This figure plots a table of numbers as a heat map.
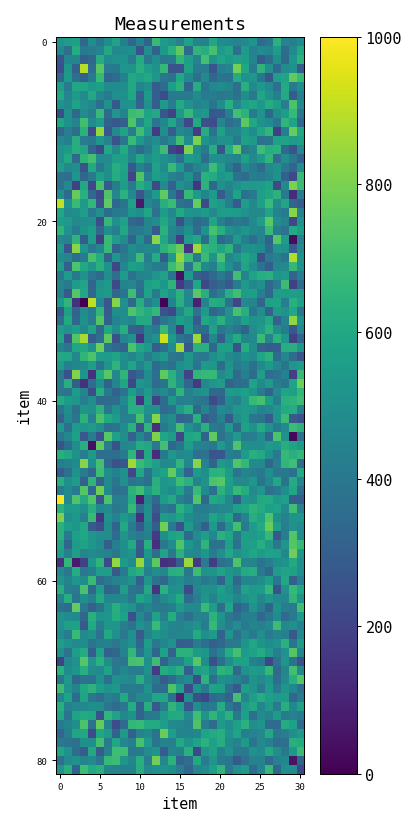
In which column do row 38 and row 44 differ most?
29
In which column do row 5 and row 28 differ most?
22
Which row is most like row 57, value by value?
7
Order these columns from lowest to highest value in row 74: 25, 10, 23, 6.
10, 6, 25, 23
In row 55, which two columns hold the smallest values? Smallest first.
12, 27
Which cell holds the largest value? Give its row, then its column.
51, 0
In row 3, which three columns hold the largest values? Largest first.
3, 22, 5
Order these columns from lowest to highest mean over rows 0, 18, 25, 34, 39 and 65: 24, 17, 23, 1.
1, 24, 23, 17
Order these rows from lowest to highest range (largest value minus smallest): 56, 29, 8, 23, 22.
8, 56, 23, 22, 29
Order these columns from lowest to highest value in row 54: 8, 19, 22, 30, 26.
30, 19, 8, 22, 26
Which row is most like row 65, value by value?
0
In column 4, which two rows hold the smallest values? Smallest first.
45, 37
